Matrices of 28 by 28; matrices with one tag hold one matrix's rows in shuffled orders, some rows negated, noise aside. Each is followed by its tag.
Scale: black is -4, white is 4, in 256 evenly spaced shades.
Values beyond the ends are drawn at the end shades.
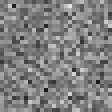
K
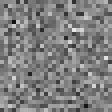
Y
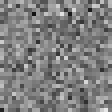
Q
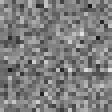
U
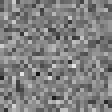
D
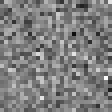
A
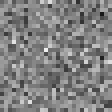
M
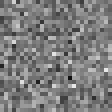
D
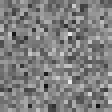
K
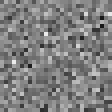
M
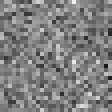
A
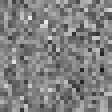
M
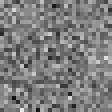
D
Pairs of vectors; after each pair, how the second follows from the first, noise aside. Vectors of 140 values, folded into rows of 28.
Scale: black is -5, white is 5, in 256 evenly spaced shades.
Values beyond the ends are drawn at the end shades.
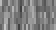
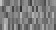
sign-scrambled.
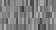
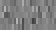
reversed, partly zeroed.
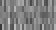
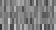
copied.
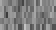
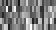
wrapped around, negated, scaled up.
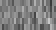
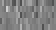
reversed, partly zeroed.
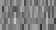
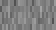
reversed, shrunk.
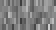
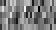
wrapped around, negated, scaled up.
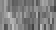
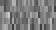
sign-scrambled.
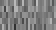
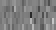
wrapped around, partly zeroed.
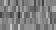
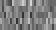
wrapped around, negated.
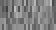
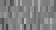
wrapped around, partly zeroed.
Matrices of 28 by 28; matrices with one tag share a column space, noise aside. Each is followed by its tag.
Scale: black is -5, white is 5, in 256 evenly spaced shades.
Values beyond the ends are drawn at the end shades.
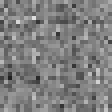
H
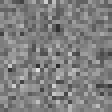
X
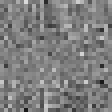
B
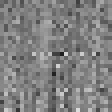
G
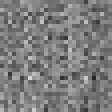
H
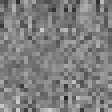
B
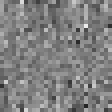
B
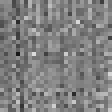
G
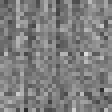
G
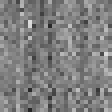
G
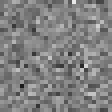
X
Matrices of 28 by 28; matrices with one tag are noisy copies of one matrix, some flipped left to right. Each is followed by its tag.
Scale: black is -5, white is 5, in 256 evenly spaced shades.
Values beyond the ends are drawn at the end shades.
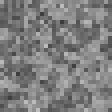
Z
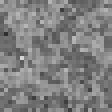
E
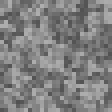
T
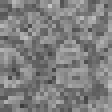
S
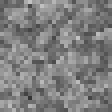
Z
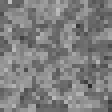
Z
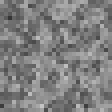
Z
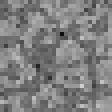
S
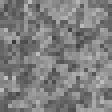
Z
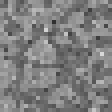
S
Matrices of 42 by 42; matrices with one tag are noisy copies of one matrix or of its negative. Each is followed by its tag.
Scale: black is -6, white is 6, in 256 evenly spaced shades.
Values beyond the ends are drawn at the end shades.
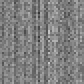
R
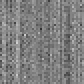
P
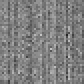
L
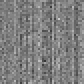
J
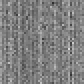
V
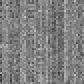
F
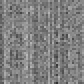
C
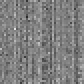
J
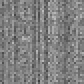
R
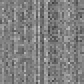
R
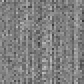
J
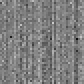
J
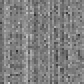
C
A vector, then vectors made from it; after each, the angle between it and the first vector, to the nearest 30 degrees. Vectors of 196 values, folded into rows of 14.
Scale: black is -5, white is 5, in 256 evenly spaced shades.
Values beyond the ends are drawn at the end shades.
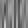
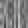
150 degrees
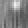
120 degrees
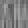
150 degrees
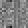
60 degrees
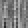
150 degrees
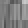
120 degrees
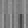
90 degrees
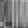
60 degrees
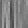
120 degrees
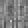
150 degrees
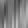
60 degrees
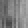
60 degrees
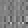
120 degrees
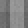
90 degrees
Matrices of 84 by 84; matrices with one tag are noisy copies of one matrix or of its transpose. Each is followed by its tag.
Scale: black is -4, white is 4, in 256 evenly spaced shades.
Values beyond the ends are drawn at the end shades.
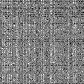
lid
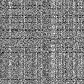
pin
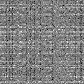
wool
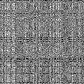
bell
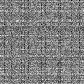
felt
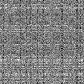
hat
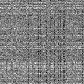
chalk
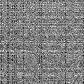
lid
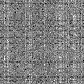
hat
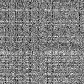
pin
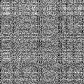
bell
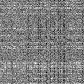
chalk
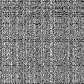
lid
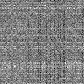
chalk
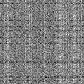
hat
